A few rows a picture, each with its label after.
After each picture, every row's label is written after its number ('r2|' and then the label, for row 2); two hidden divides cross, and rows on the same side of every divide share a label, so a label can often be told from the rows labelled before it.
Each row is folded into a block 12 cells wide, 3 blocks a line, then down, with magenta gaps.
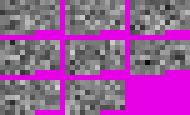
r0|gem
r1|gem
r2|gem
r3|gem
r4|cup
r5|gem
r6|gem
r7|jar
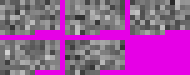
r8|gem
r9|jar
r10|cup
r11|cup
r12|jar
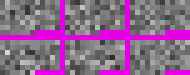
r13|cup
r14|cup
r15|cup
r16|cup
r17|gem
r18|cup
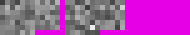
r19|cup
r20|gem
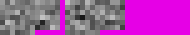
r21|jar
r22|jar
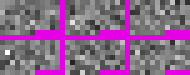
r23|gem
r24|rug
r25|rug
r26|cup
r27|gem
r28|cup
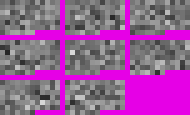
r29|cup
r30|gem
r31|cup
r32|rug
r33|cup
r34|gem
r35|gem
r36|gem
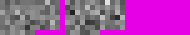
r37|jar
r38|rug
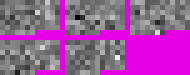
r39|cup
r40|jar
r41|rug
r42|jar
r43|cup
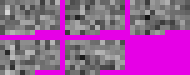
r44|cup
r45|jar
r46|jar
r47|rug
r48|jar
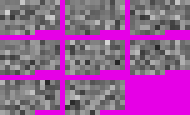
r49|cup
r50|gem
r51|jar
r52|jar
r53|rug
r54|cup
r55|rug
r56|gem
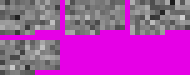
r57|jar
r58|rug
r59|cup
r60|jar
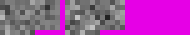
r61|rug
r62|gem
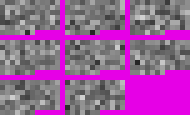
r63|cup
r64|gem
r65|gem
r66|rug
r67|jar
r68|cup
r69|gem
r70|gem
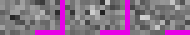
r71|jar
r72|rug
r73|gem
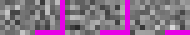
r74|cup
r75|gem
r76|gem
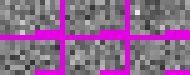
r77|cup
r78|cup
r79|cup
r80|jar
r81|rug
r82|rug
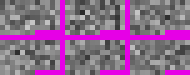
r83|gem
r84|gem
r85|cup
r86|gem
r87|cup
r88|cup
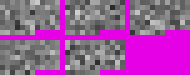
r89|cup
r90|rug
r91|cup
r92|gem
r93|jar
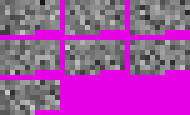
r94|cup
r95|rug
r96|jar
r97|jar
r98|jar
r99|jar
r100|cup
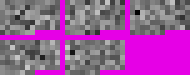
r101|jar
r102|rug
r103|rug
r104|gem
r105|rug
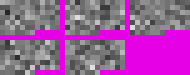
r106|rug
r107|gem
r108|rug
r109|jar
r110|gem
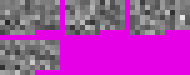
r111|cup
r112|rug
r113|cup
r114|gem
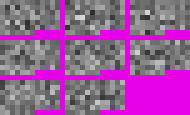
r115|rug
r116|gem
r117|jar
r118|jar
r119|gem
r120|cup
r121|rug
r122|gem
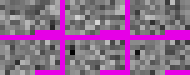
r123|gem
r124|gem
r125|rug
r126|cup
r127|rug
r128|rug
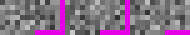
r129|gem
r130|rug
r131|gem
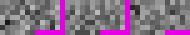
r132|gem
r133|rug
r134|rug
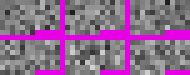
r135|rug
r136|rug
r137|rug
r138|jar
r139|cup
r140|cup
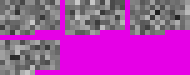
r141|gem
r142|rug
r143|gem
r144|jar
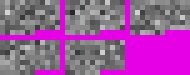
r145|cup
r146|rug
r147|cup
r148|rug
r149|cup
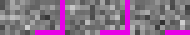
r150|gem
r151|cup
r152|jar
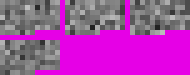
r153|rug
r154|jar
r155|jar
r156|cup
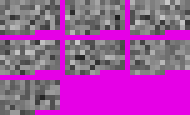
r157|jar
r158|rug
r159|jar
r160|rug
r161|jar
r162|gem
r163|gem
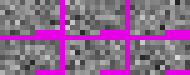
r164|rug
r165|jar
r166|rug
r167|jar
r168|cup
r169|jar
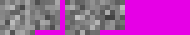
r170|gem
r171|gem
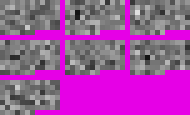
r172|gem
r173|cup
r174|cup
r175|jar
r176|jar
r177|jar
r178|jar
